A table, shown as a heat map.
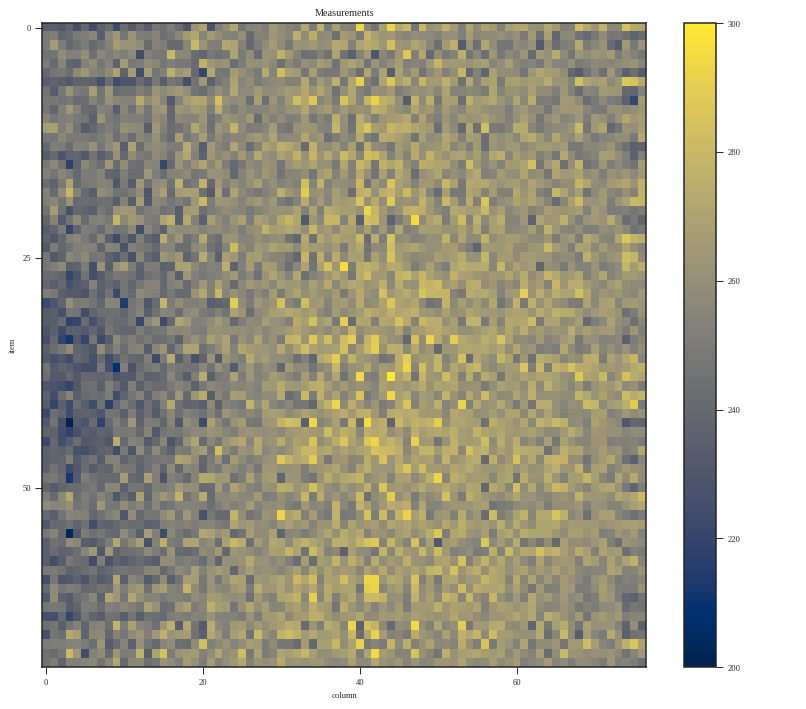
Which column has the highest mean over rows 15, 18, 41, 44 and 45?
41
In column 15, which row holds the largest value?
68
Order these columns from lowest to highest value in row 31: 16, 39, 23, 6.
6, 23, 16, 39
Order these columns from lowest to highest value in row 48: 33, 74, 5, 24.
5, 33, 24, 74
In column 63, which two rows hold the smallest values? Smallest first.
2, 26
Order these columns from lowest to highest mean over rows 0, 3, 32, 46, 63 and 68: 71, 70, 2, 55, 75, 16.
2, 16, 75, 70, 71, 55
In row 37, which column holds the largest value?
46
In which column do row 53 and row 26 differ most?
38
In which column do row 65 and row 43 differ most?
3
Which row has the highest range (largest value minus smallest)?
43
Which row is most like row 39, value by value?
64
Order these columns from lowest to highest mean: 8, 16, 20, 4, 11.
4, 8, 11, 16, 20
